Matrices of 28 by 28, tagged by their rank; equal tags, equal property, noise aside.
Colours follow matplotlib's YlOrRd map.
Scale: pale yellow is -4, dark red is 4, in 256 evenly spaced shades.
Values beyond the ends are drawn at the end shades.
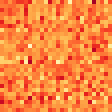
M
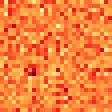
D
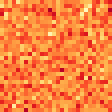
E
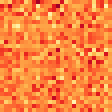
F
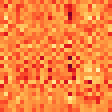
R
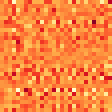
R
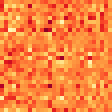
R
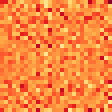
M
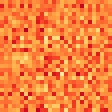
R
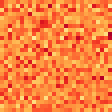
F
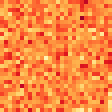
D
